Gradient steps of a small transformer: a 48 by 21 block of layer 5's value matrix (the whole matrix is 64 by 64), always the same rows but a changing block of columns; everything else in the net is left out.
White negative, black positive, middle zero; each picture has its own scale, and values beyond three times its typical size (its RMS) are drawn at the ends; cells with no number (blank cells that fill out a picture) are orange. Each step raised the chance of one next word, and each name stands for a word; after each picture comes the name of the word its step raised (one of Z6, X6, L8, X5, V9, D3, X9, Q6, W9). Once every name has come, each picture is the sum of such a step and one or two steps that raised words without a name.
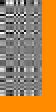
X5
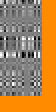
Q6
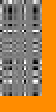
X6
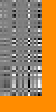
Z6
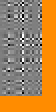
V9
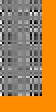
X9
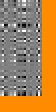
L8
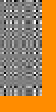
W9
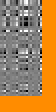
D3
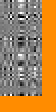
V9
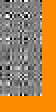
V9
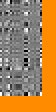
X9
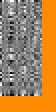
W9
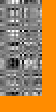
X6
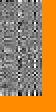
W9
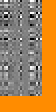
V9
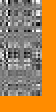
D3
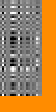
X9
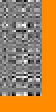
L8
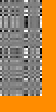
D3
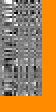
X5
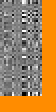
X5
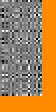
Z6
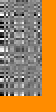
X9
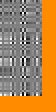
X9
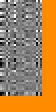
V9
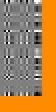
Q6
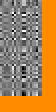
X5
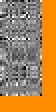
V9
